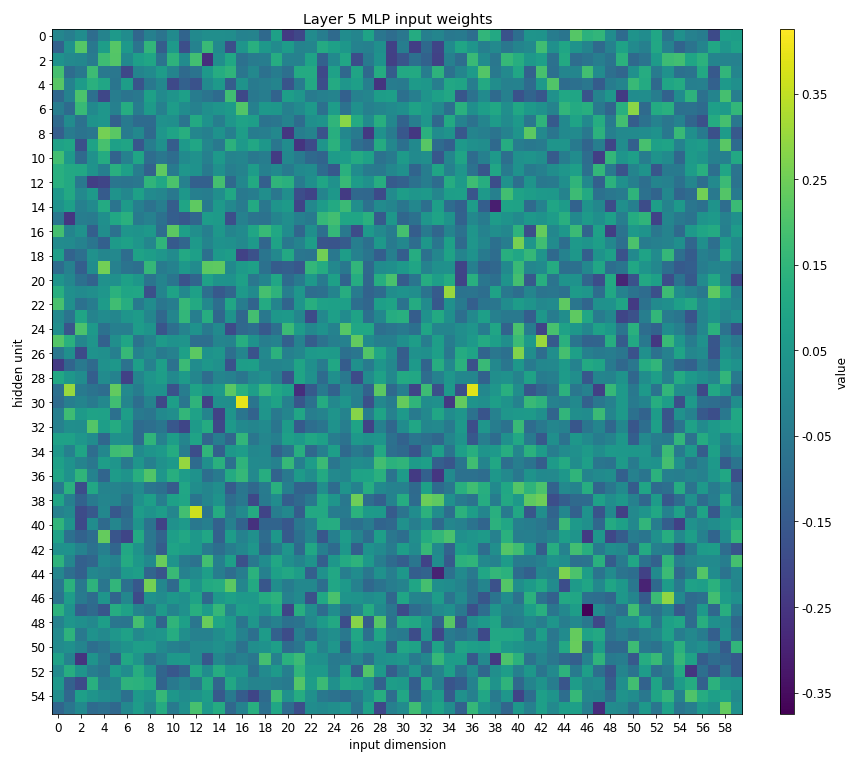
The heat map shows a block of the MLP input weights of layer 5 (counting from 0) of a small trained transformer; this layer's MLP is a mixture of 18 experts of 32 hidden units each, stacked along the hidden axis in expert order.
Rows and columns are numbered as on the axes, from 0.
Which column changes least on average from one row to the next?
29
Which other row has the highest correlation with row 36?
49
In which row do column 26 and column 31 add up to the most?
48
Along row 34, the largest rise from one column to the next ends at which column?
13
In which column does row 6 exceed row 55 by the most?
50
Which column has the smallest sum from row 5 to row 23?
21
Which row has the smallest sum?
40
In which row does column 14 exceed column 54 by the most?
19
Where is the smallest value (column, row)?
46, 47
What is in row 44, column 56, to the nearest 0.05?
0.2
